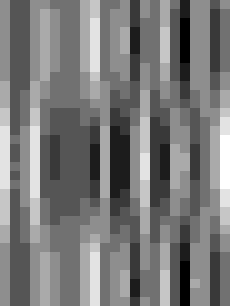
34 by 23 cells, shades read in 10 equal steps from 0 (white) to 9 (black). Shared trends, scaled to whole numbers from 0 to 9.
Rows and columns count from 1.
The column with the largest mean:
19
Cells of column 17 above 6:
8
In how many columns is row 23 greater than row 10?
12
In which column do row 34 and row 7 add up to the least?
10
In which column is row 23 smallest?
23
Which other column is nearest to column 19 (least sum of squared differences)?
14
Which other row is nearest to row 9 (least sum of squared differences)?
28
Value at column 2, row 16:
5
